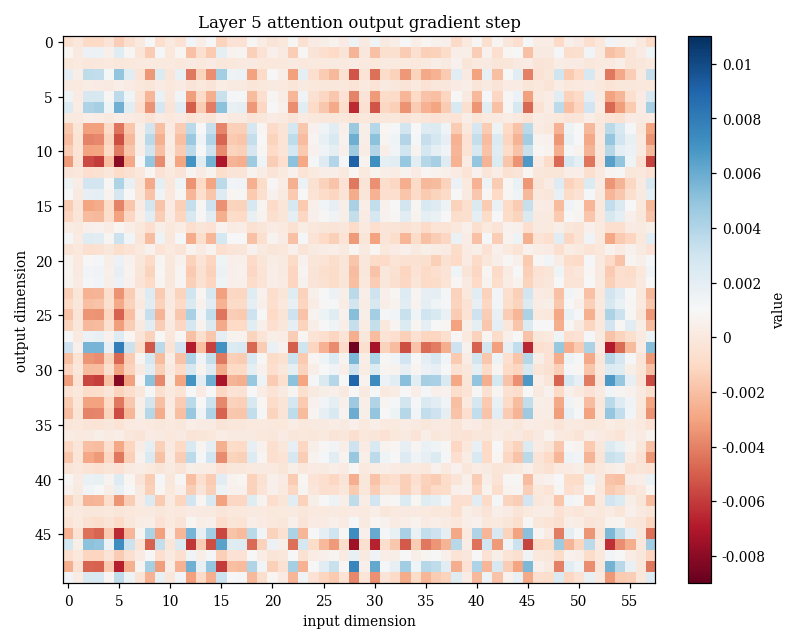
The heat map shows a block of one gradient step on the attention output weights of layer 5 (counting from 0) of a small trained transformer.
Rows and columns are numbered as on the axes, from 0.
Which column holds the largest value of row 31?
28
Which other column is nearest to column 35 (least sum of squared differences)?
18
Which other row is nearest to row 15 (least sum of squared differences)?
8
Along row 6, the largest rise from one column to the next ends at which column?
15
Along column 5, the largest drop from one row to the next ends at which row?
29
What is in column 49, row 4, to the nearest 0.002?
0
